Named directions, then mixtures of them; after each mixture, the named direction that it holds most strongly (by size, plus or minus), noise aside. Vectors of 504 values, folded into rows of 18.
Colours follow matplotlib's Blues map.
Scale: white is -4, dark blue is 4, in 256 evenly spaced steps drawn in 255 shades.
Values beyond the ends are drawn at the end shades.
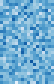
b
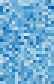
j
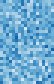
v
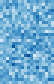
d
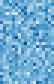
b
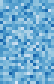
b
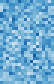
b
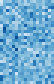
j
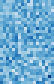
v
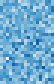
d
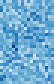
v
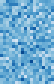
b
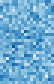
d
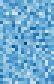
b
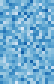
b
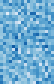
v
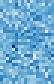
d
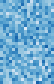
v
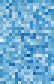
d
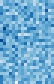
b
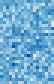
d
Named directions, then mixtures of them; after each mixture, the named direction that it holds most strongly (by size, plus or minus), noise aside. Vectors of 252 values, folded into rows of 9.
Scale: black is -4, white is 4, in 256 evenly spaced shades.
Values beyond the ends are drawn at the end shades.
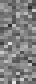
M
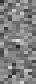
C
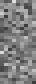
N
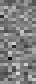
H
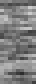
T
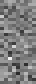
H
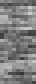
T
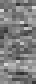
T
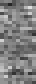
T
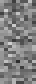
N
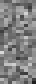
N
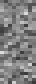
M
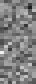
M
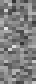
N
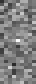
C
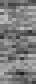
T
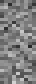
M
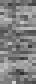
T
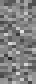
H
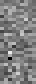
H
